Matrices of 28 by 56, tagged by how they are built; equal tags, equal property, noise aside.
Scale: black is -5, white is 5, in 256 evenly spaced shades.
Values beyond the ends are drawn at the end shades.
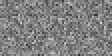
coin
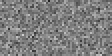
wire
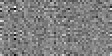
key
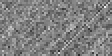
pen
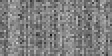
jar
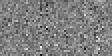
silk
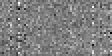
silk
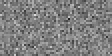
wire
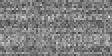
jar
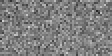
wire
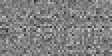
key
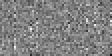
silk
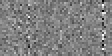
silk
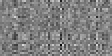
key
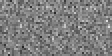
coin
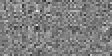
key
